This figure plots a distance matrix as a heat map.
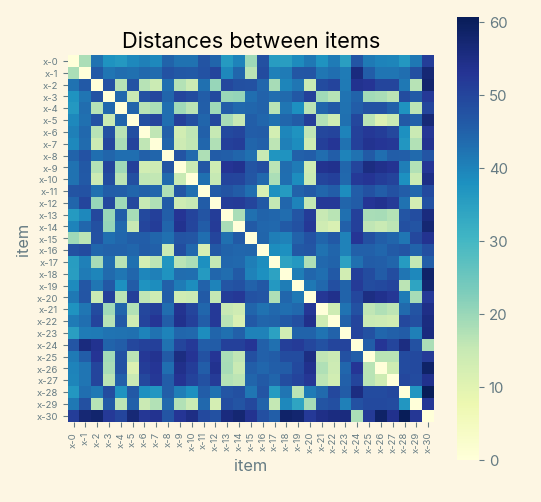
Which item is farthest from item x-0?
x-30
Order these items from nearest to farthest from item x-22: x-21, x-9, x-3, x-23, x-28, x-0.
x-21, x-3, x-0, x-23, x-28, x-9
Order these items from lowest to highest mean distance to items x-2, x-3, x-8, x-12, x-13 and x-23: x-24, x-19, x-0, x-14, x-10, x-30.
x-10, x-14, x-0, x-19, x-24, x-30
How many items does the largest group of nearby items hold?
10
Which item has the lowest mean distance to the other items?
x-17
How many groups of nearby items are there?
7
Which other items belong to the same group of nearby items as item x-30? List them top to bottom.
x-24
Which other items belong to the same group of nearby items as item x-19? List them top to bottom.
x-28
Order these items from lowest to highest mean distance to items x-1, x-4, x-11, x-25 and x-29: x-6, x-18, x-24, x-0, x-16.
x-6, x-0, x-16, x-18, x-24
